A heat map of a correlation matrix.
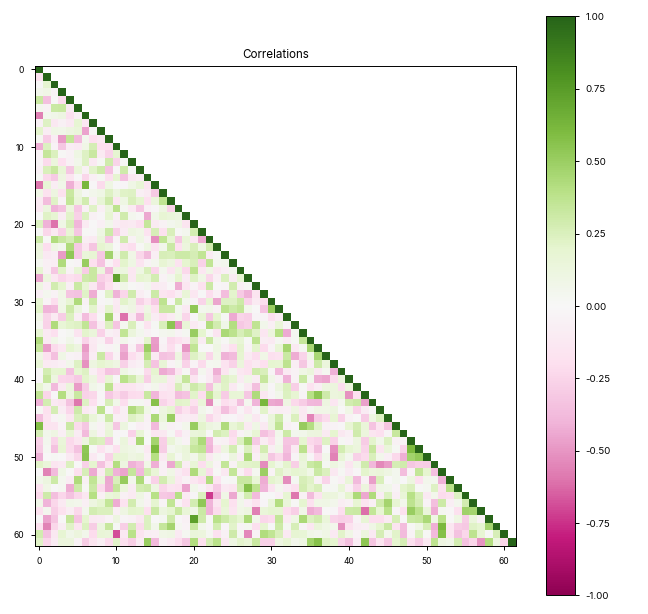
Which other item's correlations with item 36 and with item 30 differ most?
61
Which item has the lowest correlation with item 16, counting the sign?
39
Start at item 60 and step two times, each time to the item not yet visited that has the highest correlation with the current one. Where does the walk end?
59
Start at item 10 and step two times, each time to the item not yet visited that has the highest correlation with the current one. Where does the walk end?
54
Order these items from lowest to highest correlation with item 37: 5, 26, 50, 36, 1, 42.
1, 5, 50, 26, 42, 36
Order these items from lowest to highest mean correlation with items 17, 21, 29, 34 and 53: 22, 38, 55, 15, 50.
38, 55, 22, 15, 50
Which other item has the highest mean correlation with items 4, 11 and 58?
24
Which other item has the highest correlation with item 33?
17
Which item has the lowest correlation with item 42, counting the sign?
57
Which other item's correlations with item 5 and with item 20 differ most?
58
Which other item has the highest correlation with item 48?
49
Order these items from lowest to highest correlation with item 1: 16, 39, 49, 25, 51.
16, 25, 49, 51, 39
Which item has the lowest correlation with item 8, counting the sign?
6
